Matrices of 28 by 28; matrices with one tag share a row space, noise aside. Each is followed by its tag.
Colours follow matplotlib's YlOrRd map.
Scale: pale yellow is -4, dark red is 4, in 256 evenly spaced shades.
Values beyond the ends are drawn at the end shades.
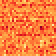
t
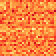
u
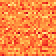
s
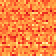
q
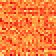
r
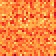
u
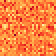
t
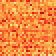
r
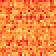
u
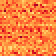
q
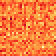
u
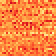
r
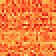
s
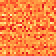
u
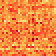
q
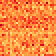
r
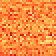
r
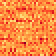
t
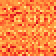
u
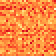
u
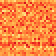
t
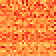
u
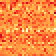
u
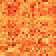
s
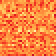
u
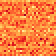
t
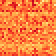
q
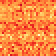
u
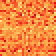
u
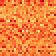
u
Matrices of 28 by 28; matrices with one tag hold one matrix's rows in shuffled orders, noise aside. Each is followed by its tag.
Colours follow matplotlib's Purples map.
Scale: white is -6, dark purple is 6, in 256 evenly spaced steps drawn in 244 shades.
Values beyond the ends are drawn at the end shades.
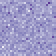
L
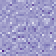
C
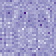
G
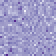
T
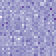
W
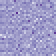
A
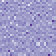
L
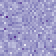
T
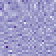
T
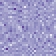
T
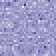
G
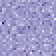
C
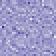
C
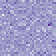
L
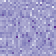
A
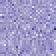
A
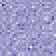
C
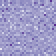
W
